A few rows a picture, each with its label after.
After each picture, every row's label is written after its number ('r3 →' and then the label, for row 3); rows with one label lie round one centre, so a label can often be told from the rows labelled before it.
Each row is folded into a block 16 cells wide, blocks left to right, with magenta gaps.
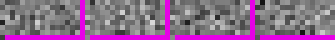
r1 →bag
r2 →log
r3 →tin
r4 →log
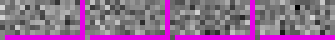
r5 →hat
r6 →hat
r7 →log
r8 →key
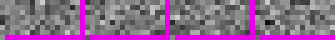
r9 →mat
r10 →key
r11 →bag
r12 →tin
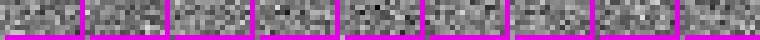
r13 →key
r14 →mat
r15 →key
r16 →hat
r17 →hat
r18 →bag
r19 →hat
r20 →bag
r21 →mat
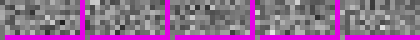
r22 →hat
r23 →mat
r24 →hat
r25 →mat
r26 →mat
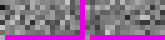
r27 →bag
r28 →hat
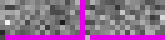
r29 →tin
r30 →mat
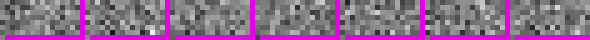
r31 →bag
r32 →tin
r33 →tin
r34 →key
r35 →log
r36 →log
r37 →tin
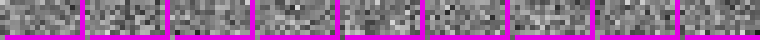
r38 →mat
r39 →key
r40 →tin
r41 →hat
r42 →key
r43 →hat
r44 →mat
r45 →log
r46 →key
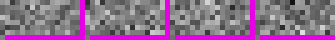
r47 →bag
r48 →tin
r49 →bag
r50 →mat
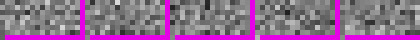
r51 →key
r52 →log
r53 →log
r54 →hat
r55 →key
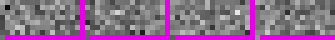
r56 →hat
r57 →log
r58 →key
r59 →mat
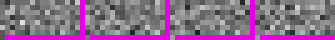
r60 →log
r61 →hat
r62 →tin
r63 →log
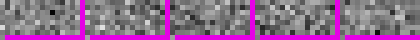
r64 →log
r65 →mat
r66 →bag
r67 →bag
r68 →log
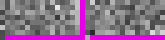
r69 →log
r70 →mat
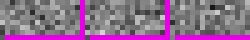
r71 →hat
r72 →key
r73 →log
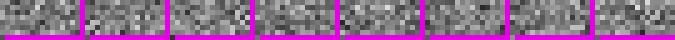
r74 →key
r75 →log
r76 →key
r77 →bag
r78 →bag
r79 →bag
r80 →bag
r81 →hat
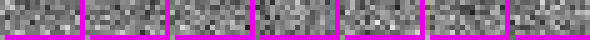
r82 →mat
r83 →mat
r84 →mat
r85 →bag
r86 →tin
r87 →mat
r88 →bag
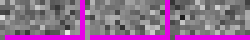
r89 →tin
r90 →mat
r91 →bag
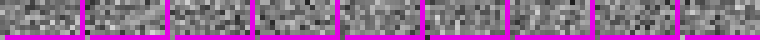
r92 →mat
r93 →log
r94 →hat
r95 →tin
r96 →bag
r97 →key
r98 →log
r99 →bag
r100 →log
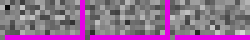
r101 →hat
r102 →mat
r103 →tin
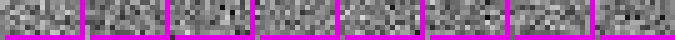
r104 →hat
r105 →log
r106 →key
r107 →mat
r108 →key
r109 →mat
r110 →tin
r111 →hat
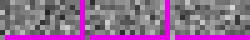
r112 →mat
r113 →log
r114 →hat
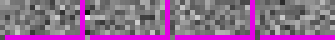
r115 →key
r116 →tin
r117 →key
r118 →hat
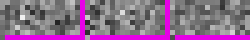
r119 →hat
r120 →bag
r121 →key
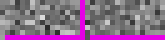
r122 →tin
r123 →log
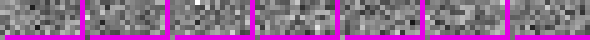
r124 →mat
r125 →tin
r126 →key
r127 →mat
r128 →hat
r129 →tin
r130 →key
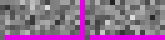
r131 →bag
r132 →log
